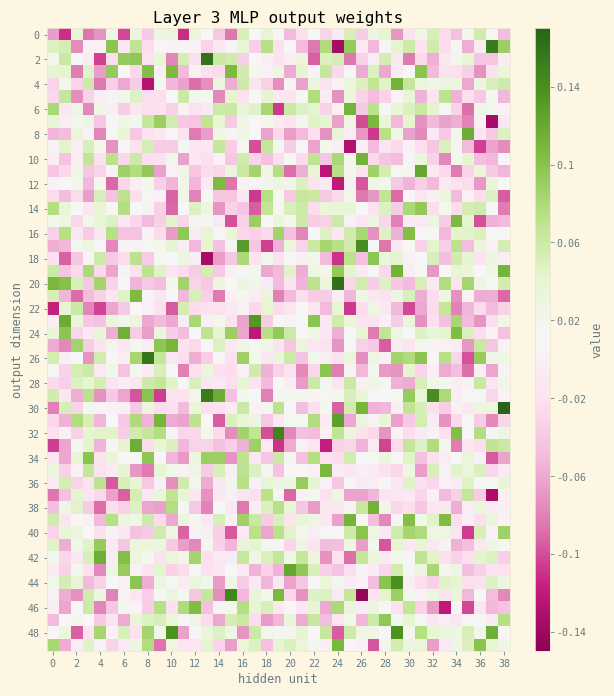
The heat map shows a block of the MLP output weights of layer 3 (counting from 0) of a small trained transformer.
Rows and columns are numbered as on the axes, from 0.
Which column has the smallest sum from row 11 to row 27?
3
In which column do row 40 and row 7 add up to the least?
35
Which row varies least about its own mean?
28
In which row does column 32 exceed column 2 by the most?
29
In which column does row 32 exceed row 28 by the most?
19
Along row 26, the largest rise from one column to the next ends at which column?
36
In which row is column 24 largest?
20
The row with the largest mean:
48
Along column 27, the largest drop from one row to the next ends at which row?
8
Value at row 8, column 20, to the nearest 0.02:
-0.06
